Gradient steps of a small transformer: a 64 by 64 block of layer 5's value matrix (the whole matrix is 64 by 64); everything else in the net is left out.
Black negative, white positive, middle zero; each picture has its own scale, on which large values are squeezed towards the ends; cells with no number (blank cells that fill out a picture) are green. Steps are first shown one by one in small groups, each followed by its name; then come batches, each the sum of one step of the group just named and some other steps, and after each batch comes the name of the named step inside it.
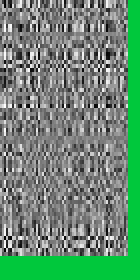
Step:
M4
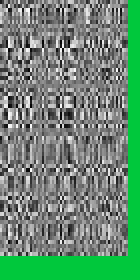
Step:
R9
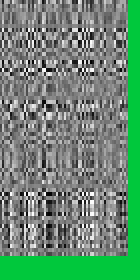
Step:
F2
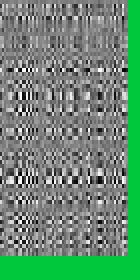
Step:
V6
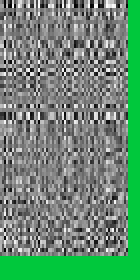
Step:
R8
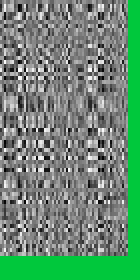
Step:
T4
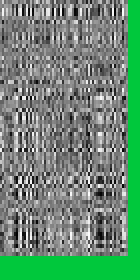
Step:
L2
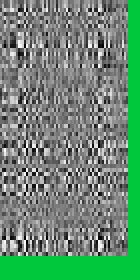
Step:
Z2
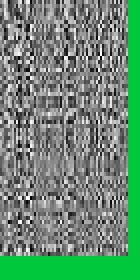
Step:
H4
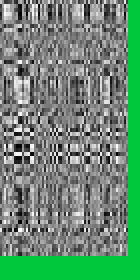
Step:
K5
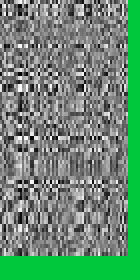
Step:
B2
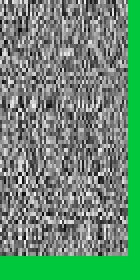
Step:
L2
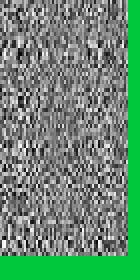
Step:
Z2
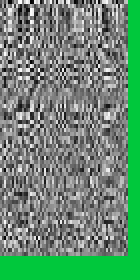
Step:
R8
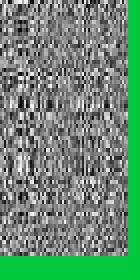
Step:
B2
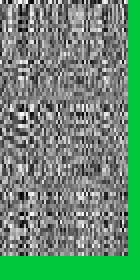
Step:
F2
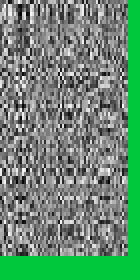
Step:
R9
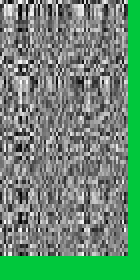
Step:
K5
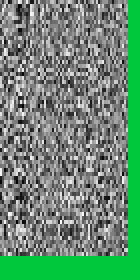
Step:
T4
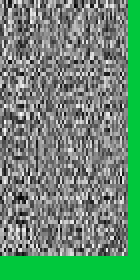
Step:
R8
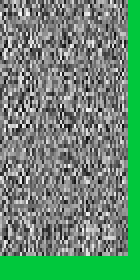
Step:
R9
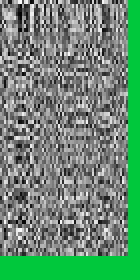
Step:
H4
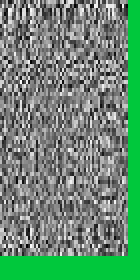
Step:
R8
